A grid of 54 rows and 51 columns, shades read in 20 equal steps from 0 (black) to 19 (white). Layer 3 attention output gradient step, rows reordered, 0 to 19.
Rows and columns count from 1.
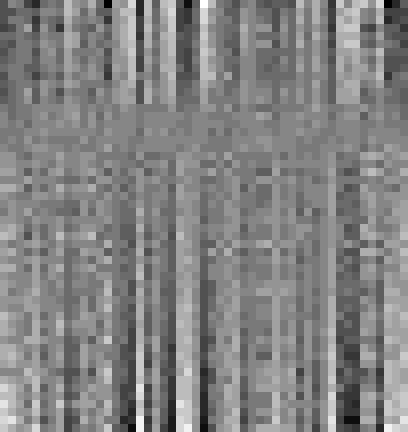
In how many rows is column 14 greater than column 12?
28
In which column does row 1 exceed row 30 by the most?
26
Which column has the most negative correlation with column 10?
13
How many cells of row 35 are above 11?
6
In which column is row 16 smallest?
4
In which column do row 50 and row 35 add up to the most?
18
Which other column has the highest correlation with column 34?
33
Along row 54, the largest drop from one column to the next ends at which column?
19
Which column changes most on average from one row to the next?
14
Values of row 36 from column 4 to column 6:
10 12 10
